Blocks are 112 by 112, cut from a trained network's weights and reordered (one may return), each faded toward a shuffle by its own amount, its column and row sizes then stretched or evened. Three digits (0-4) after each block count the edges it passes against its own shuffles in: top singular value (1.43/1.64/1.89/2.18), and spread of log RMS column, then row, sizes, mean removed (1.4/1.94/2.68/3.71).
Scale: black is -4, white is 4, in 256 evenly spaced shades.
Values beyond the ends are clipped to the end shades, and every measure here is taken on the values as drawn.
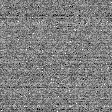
3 1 1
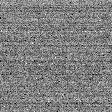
3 0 1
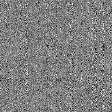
0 3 0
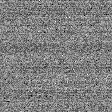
2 1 0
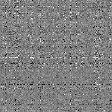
2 3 3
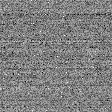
2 0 2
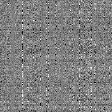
2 4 0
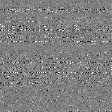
1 0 4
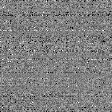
1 2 3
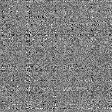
0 3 3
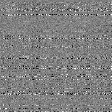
2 1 4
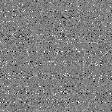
0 1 3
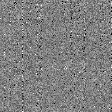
0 3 1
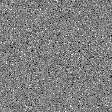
0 1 1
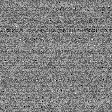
2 1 2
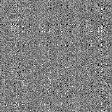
1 3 2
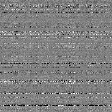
4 2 4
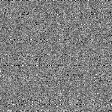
0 0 3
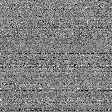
3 0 3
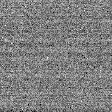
2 2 0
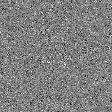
0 1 0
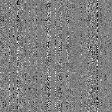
2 4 1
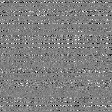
4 0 4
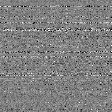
1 1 4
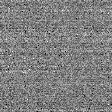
2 2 2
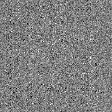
0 2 1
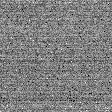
3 0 0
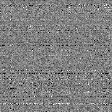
2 2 3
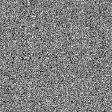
0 1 2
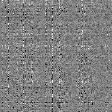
3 4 1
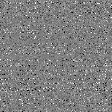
0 2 3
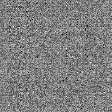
0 3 0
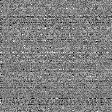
3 2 3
